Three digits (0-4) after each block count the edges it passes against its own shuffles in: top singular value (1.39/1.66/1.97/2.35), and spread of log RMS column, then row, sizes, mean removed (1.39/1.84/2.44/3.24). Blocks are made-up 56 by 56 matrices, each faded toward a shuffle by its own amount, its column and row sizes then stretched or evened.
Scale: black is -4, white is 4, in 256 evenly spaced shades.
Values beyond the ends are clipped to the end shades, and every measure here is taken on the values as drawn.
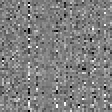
1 3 0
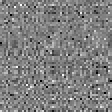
4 0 2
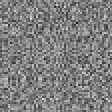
3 0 1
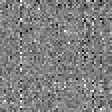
3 2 1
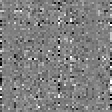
1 3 2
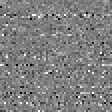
0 0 3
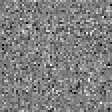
0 1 2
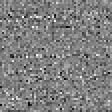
1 0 2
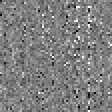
1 3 0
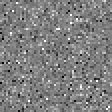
1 0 0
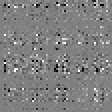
2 3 4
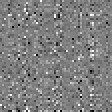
3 2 1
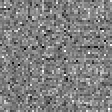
2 0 0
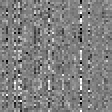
4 4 0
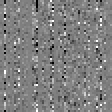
1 4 0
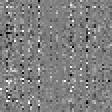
2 4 1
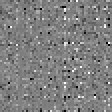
1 2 2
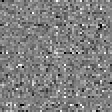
0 1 3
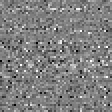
0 0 3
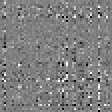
3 3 3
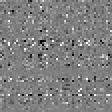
1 2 3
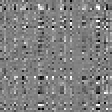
4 4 3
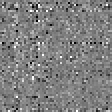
2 2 2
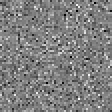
1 0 0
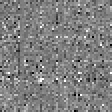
0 3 2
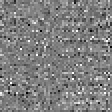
2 1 2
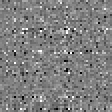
1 2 2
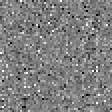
0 0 0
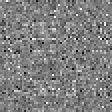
3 0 1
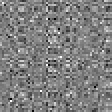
4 2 1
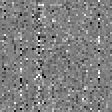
1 3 0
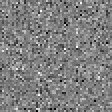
0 2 1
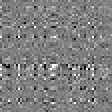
4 2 3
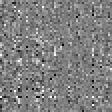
2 3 1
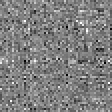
2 2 2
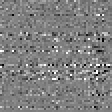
1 2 4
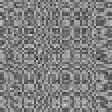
4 1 0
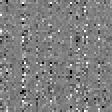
2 3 1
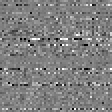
2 0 4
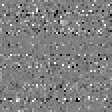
0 0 3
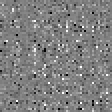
2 2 2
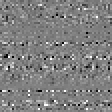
3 1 4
